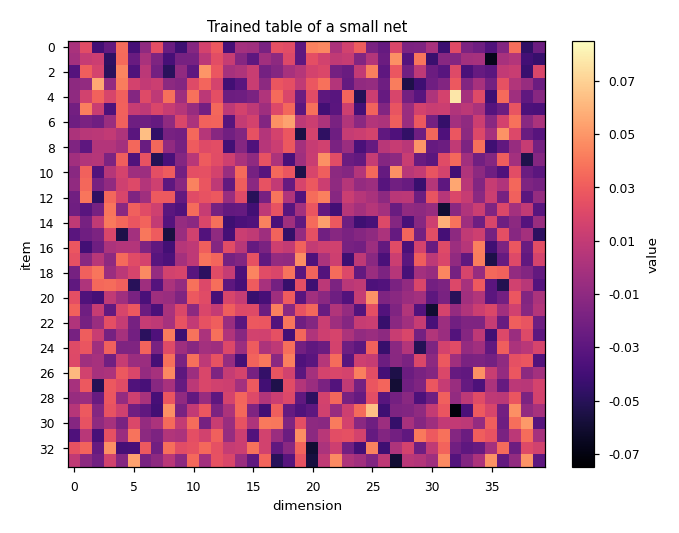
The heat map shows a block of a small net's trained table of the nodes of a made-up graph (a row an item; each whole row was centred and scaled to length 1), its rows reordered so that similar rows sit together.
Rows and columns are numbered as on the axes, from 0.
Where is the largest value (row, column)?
4, 32
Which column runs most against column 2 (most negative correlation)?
14
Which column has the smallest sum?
26
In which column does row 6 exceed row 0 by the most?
9
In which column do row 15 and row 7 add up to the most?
6
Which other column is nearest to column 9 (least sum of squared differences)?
33
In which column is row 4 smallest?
24
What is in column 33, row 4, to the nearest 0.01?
0
